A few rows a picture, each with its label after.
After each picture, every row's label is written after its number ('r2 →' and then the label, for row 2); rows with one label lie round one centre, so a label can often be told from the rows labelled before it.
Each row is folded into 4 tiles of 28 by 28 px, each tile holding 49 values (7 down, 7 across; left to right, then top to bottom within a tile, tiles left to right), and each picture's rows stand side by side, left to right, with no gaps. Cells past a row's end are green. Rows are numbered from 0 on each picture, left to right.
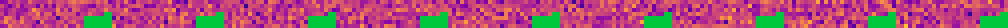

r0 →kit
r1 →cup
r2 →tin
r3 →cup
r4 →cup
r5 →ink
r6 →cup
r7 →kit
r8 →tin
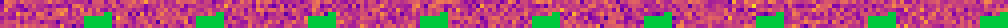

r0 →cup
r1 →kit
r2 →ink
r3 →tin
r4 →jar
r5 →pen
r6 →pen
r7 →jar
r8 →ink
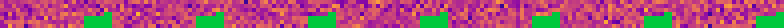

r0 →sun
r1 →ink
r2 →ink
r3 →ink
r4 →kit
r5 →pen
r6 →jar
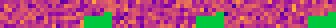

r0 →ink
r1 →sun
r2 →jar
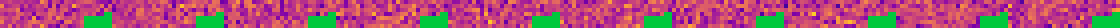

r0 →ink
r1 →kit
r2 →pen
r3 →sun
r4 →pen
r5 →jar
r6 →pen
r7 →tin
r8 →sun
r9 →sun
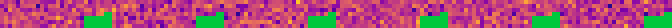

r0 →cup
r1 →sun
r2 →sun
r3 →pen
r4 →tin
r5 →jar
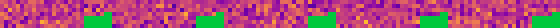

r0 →ink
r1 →kit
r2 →jar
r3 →ink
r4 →pen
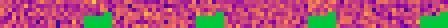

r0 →ink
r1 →cup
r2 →sun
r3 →kit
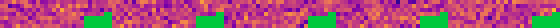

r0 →cup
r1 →ink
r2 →sun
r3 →cup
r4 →ink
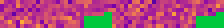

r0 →tin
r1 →tin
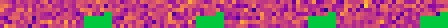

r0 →pen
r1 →tin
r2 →sun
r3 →pen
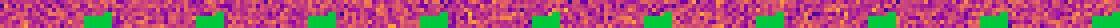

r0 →tin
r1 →sun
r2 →pen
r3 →jar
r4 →sun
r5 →tin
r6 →tin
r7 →sun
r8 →ink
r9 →pen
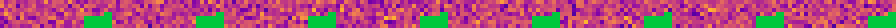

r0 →sun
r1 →jar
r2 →tin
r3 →cup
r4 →ink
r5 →tin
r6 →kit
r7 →jar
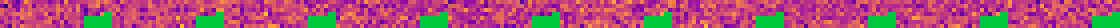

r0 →cup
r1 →sun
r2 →cup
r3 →jar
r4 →ink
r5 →sun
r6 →sun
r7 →ink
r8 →jar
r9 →jar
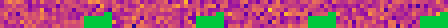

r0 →ink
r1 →sun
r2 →jar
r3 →jar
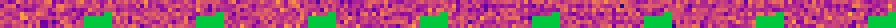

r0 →cup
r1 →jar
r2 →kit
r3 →tin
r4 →cup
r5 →sun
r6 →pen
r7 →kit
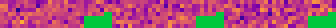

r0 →kit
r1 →kit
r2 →ink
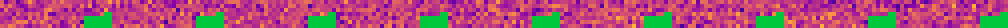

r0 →sun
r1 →cup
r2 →cup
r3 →jar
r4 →kit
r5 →sun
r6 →kit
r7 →tin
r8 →cup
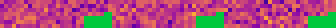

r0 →jar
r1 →ink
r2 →pen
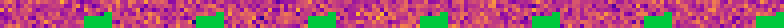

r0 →pen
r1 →tin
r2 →tin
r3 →sun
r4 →jar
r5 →tin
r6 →ink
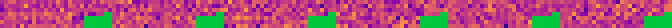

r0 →cup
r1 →pen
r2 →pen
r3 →tin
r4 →ink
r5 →kit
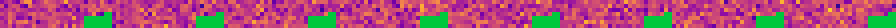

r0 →kit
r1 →jar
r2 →jar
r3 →pen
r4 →jar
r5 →kit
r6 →cup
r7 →kit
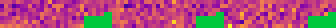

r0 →tin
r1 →cup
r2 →jar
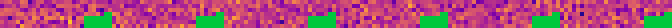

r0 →cup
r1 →ink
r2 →pen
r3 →cup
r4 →pen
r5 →pen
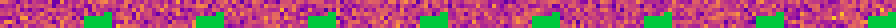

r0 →cup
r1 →pen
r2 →jar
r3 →sun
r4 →tin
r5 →jar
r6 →sun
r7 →cup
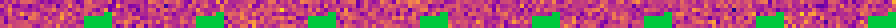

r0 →sun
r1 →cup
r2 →jar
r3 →pen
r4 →ink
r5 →jar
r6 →jar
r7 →tin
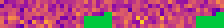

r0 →tin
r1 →cup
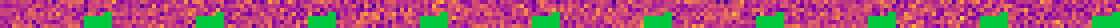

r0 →cup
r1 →sun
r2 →pen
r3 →kit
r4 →ink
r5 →ink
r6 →cup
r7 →sun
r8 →pen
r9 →ink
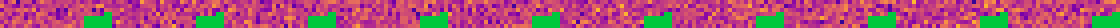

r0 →sun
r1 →kit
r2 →tin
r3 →pen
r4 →tin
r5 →jar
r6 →jar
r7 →cup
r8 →ink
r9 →kit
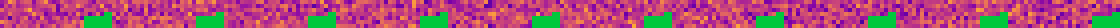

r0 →pen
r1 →jar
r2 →jar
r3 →tin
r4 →kit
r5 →tin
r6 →cup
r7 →sun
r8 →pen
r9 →tin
